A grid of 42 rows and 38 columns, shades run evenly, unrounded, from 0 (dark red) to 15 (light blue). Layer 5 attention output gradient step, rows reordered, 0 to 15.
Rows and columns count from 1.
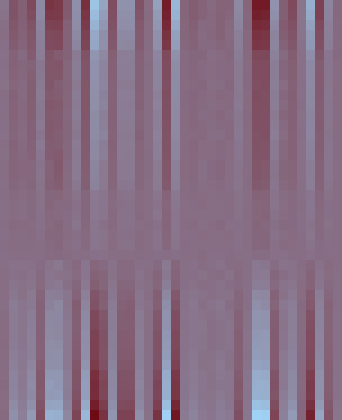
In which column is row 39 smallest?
11
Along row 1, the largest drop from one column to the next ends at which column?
19
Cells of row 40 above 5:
33
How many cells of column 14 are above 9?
5
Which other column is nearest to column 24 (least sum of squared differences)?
38
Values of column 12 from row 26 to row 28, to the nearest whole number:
8 7 7
